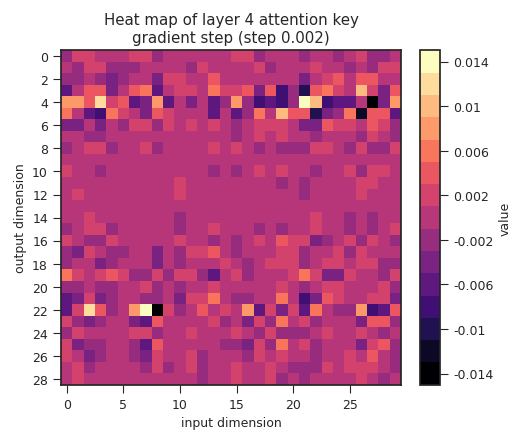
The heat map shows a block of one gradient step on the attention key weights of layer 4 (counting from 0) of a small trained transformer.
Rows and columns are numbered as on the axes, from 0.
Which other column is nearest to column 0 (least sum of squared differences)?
21
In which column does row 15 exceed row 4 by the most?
27
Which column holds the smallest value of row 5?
26
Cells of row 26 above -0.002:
22
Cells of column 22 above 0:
8
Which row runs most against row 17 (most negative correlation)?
19
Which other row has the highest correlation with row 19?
4
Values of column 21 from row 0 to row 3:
-0.002 0 -0.004 -0.01
